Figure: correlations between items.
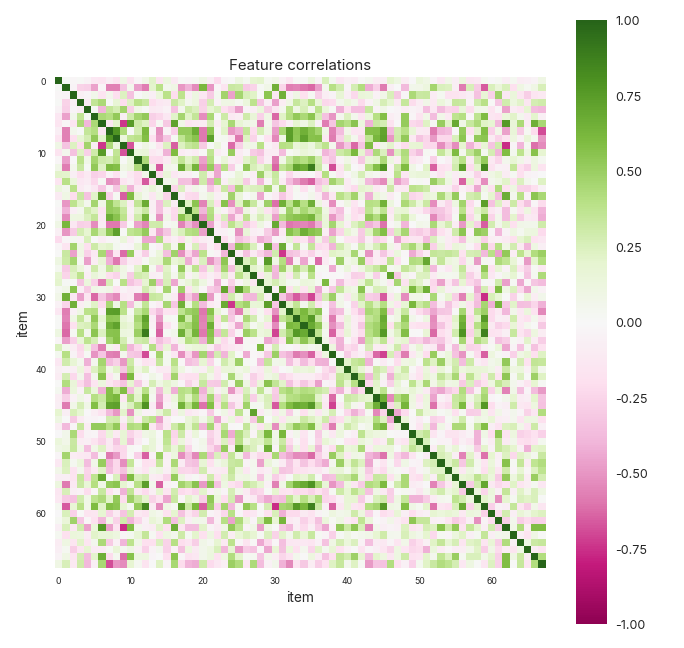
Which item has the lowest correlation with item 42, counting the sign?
36
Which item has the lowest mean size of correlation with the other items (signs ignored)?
0
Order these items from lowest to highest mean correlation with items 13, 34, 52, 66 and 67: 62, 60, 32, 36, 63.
32, 36, 63, 60, 62
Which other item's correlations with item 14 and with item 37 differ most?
28
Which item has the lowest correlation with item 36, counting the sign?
25
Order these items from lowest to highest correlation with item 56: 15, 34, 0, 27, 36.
15, 0, 27, 36, 34
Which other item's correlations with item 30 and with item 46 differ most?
27
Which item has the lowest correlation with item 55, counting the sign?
9
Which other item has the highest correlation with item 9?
43
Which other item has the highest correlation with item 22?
14
